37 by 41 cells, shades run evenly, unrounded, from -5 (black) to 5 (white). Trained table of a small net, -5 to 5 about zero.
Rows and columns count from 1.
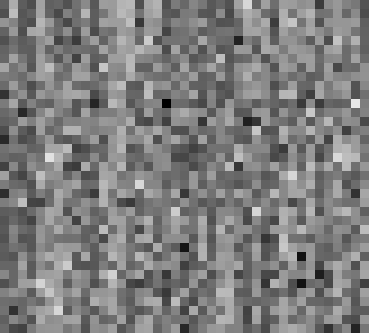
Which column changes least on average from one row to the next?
26
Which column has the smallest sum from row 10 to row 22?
1
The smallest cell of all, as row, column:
12, 19
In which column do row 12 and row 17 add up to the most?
40
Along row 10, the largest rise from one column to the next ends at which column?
17
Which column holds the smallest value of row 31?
36
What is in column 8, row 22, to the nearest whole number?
1
